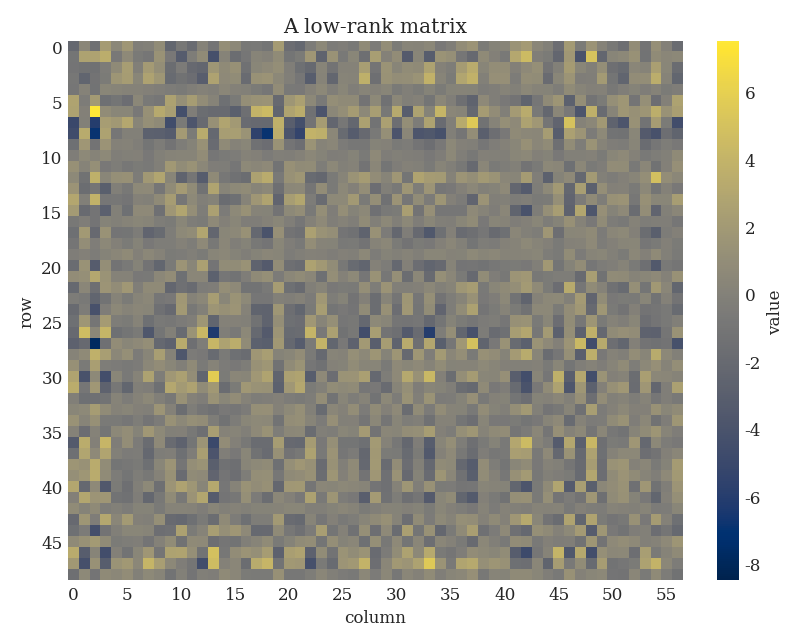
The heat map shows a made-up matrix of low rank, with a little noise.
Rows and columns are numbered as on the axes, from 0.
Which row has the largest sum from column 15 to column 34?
47
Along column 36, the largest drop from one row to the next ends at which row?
8
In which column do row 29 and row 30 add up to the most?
13
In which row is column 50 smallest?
7
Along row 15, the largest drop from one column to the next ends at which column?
48
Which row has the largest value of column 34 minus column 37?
6
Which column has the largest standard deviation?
2
